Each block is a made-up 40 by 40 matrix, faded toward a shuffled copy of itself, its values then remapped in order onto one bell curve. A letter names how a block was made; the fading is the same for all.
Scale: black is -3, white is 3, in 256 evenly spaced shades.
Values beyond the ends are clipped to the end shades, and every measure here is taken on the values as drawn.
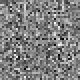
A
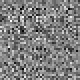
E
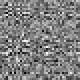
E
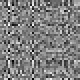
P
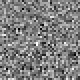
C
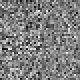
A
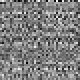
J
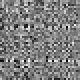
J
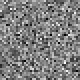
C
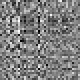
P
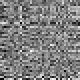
J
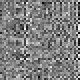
P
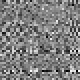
J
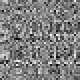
E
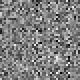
A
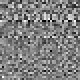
J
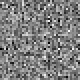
A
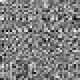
E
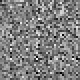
A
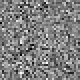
A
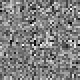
A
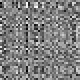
P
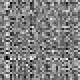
P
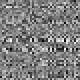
J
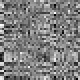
P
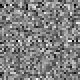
C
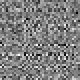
J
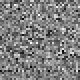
A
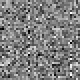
A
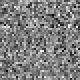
C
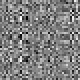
P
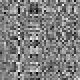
P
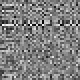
J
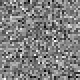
C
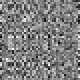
P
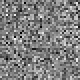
A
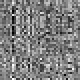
P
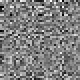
E
